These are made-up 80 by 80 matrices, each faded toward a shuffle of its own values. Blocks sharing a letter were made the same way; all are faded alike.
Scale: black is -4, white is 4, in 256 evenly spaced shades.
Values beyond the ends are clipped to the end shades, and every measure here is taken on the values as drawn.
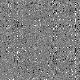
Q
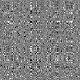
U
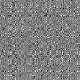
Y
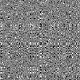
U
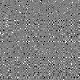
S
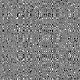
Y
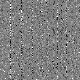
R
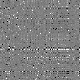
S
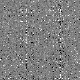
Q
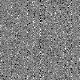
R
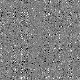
Q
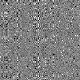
U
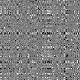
Y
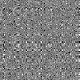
U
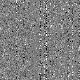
R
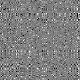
Y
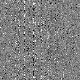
R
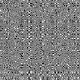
Y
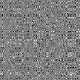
Y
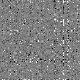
Q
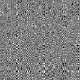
U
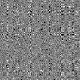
U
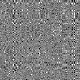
U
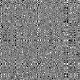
U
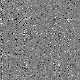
Q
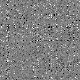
Q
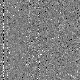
R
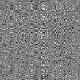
U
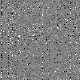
Q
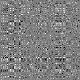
Y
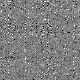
Q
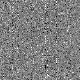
R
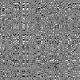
S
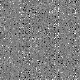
Q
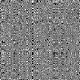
U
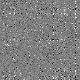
Q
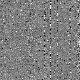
R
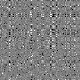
Y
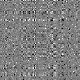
Y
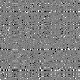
S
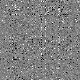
Q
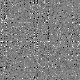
Q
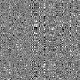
U
